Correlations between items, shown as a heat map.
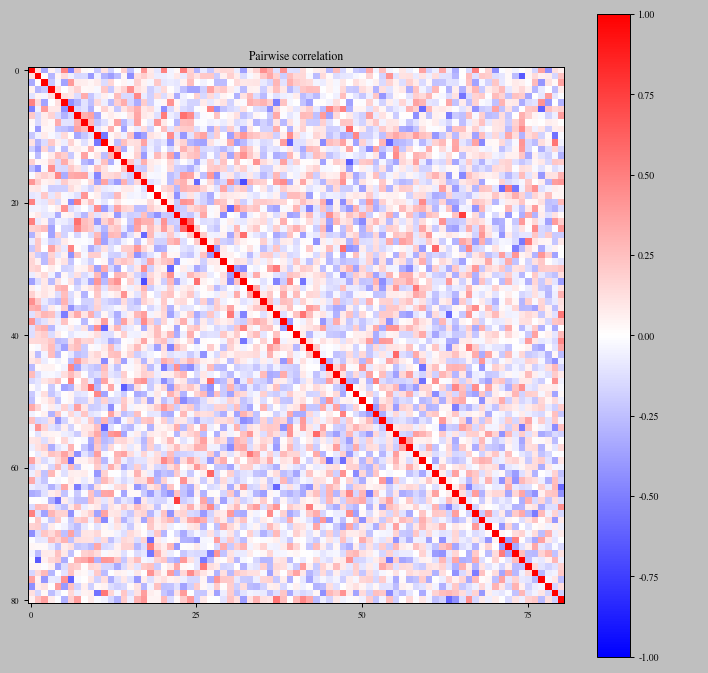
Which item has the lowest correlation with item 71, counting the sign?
18
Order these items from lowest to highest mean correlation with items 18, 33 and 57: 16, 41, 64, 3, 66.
64, 3, 41, 16, 66
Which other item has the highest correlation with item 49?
10
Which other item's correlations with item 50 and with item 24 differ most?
23
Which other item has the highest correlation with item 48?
9
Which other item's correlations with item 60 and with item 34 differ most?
14
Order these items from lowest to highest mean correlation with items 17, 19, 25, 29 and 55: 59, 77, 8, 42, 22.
22, 42, 77, 8, 59
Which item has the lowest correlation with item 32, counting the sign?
17
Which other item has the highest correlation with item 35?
0
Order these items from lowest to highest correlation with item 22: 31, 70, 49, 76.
76, 70, 31, 49
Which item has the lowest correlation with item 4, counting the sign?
65
